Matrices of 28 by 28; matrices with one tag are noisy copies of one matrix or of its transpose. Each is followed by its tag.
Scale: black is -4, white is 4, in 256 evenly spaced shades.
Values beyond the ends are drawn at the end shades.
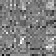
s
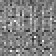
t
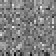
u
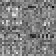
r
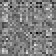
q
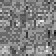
s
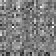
u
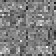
s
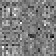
r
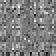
u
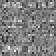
q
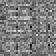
t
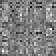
q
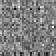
u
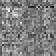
r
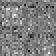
r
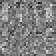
q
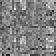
s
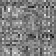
r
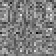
q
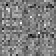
r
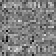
q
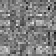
s
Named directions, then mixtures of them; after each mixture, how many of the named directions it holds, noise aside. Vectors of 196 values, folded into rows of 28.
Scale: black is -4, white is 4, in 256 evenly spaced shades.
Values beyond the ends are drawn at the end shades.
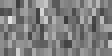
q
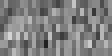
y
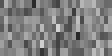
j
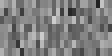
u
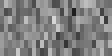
three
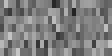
four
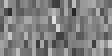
four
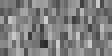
four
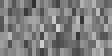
one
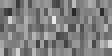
four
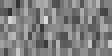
two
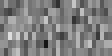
two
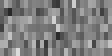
four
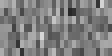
one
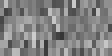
three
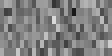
three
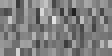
two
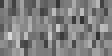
three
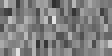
four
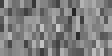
one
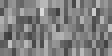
four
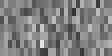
three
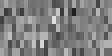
three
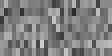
three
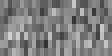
one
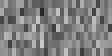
four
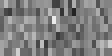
four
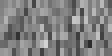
two
